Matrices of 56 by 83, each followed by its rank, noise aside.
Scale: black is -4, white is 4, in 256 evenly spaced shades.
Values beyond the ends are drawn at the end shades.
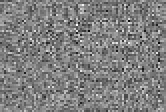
seven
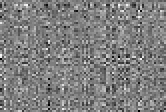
four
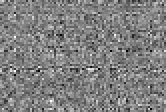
eight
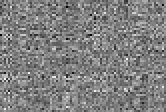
seven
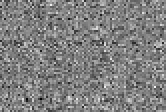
eight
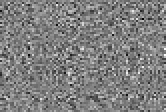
eight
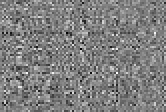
six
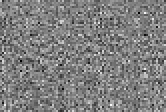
six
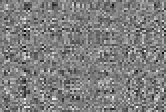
five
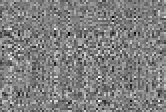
five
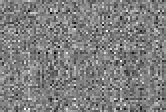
seven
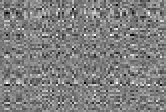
four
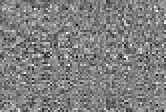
eight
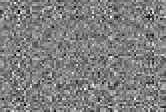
five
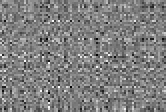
five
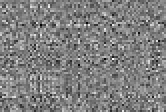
seven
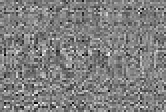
eight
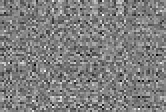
six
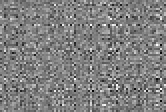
four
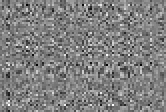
four
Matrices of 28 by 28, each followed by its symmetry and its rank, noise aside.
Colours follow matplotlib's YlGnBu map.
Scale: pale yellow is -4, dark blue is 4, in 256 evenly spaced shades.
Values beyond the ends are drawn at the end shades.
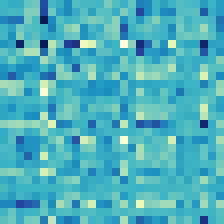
no symmetry, rank three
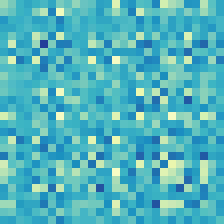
symmetric, rank four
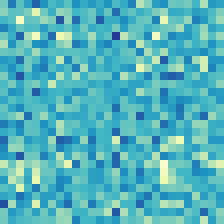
no symmetry, rank four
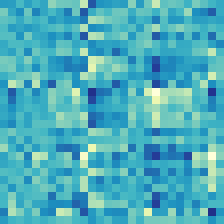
no symmetry, rank three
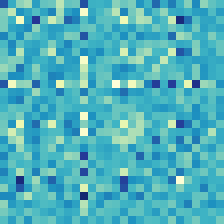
symmetric, rank three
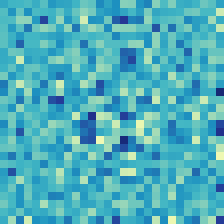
no symmetry, rank four
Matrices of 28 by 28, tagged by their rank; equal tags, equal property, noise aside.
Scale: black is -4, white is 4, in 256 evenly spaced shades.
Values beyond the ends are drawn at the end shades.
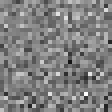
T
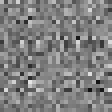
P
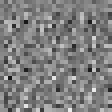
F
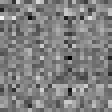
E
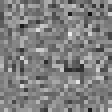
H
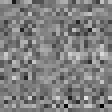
F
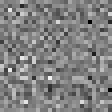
F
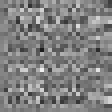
P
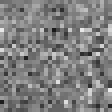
F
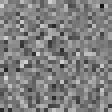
T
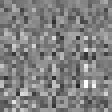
P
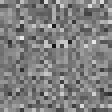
F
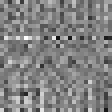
E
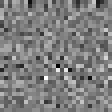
F
